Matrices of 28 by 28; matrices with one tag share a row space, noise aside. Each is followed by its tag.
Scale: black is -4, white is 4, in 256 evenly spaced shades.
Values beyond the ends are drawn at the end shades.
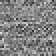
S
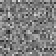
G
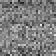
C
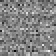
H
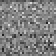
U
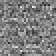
H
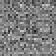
H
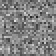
S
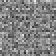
H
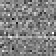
G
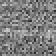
C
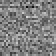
H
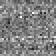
G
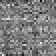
G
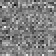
C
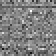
G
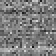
G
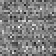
C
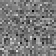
H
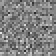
H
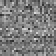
G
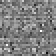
U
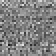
H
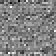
H
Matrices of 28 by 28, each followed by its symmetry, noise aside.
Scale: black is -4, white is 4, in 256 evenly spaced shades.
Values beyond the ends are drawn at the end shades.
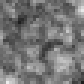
symmetric.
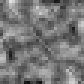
same after a half turn.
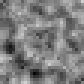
symmetric across the other diagonal.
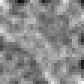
symmetric across the other diagonal.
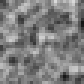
no symmetry.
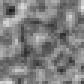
symmetric.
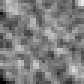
symmetric across the other diagonal.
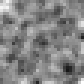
symmetric.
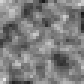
symmetric.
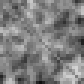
symmetric.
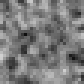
no symmetry.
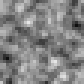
same after a half turn.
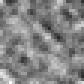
symmetric across the other diagonal.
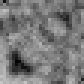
symmetric across the other diagonal.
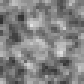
symmetric across the other diagonal.
